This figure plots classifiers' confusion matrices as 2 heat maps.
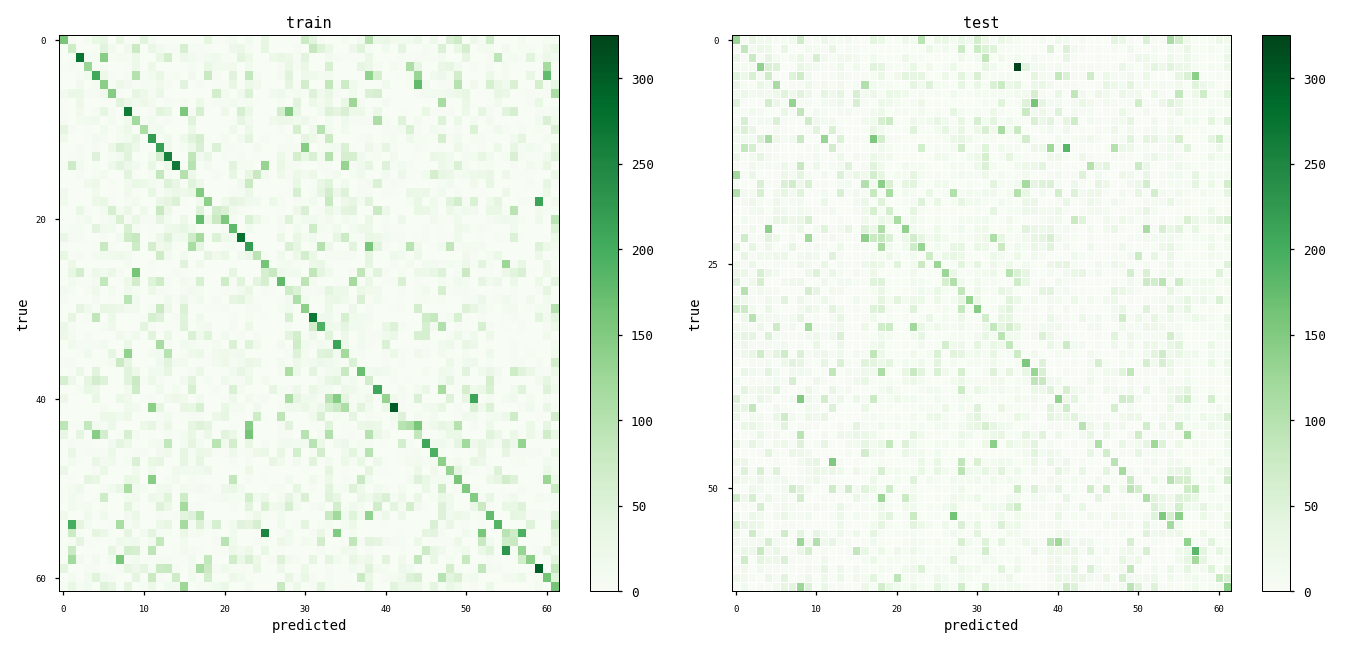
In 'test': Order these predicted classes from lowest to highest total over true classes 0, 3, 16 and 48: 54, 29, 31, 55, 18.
29, 31, 55, 54, 18
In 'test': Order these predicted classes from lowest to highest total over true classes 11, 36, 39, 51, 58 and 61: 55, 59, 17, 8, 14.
14, 59, 55, 17, 8
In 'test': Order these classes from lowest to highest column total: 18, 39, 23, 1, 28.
23, 39, 1, 28, 18
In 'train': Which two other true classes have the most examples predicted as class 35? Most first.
14, 41
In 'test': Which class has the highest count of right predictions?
57
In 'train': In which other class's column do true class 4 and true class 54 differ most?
1
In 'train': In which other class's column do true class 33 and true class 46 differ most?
38
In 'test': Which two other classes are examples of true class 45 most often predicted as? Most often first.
32, 52
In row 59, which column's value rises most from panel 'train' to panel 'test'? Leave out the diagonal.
49
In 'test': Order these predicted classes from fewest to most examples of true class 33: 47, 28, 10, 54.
28, 10, 47, 54
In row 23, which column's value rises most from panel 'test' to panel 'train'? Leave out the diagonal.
38
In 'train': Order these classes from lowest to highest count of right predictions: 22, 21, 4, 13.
21, 4, 13, 22
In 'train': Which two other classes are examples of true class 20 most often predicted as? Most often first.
17, 61
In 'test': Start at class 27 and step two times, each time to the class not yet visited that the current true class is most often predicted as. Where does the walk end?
55
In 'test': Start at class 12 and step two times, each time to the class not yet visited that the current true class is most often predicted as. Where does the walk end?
2
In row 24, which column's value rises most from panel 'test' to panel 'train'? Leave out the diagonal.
30
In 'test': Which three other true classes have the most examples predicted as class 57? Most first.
4, 58, 50
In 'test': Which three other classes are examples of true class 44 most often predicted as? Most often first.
56, 8, 50
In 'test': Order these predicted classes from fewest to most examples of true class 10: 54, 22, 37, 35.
37, 54, 22, 35
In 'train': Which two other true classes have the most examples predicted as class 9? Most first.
26, 4
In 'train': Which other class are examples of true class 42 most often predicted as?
27
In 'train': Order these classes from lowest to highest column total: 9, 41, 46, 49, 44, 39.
41, 46, 39, 49, 44, 9
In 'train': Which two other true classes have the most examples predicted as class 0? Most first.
43, 38
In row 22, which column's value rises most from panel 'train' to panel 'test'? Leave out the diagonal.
32
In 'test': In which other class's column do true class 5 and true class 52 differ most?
16
